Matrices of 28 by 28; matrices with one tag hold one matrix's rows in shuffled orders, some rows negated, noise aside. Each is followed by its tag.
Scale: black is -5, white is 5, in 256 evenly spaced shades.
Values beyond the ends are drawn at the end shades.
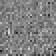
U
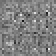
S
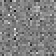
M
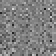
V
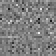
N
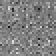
N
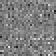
U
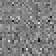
N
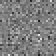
N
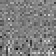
U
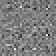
S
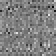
U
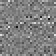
U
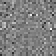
V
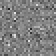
M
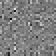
M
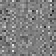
V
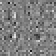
M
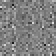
V
